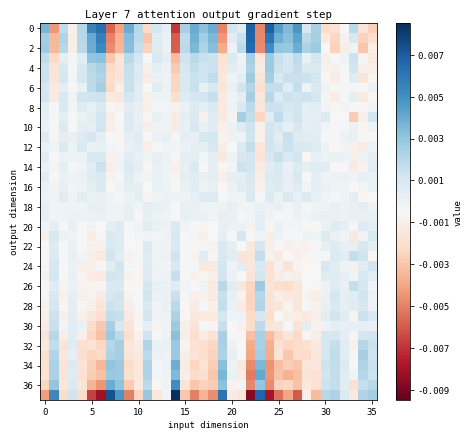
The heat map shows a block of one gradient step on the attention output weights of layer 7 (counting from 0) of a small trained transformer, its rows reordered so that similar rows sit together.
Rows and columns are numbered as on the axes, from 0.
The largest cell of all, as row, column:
37, 14
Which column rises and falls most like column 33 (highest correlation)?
20
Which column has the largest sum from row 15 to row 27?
23
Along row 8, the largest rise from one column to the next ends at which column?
24
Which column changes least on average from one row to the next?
13
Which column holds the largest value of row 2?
22
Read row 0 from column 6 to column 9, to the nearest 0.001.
0.006 -0.006 -0.004 0.004
